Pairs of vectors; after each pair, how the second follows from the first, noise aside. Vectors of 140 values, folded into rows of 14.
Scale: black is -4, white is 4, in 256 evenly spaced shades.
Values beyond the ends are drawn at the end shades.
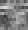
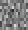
shuffled.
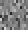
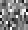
reversed, negated, scaled up.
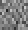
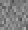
reversed, shrunk.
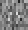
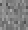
wrapped around, negated, shrunk.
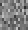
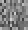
wrapped around, negated.
